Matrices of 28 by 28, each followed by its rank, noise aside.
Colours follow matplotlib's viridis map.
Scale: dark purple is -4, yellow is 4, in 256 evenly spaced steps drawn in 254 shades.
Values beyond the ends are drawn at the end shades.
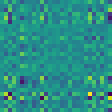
two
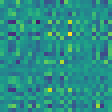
three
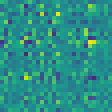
three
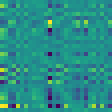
two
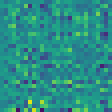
four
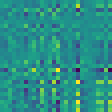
two
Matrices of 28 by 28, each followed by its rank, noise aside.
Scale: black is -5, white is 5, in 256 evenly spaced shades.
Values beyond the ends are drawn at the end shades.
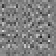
three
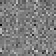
six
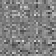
four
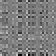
two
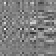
three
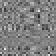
three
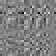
three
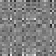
two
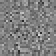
six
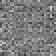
six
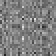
four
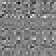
four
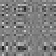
two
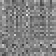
four
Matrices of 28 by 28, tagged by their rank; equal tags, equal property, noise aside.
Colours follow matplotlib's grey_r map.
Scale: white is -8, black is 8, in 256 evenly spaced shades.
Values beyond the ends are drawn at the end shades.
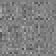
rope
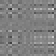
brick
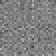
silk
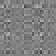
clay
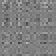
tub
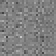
rope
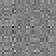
tub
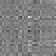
tub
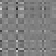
brick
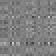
clay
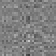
tub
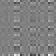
brick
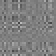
clay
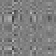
clay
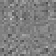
rope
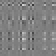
brick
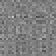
rope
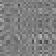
tub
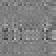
clay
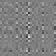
clay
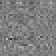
rope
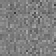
silk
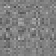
tub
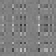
brick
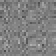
rope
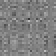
tub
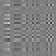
brick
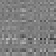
clay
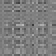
clay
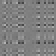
brick
